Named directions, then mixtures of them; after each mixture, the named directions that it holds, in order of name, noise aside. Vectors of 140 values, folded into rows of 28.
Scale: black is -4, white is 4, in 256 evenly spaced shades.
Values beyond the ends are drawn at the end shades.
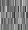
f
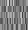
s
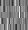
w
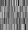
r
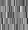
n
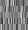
n, s.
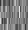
f, r, w.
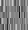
w.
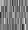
f, r.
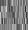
f, n, r.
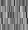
n.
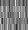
n, r, w.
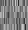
r.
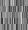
f, n, s.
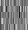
f, s, w.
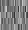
f.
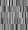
s, w.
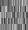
f, r.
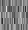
f, n, s.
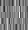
w.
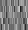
n, r.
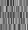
s.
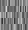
f, r, s.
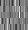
w.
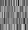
r.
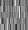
w.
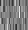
w.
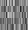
n, s.
